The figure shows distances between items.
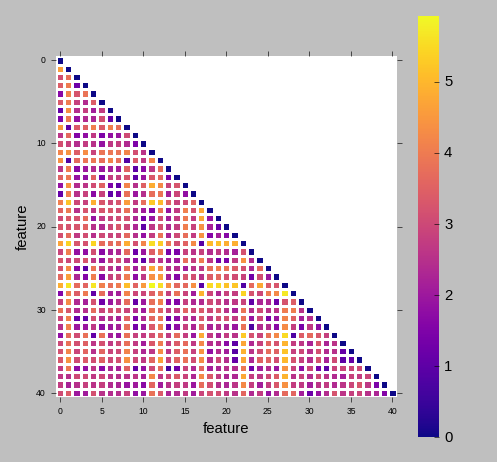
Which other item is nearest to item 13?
37
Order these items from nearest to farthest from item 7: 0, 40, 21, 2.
0, 2, 40, 21
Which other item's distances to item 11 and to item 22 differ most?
27
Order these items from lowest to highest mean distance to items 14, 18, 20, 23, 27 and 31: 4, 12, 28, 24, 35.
24, 35, 4, 28, 12
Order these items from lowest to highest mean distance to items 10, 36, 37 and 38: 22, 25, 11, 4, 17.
4, 25, 11, 17, 22
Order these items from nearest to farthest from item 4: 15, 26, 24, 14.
24, 15, 14, 26
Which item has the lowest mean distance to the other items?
9
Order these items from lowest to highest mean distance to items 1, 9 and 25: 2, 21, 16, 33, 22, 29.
2, 29, 16, 21, 33, 22
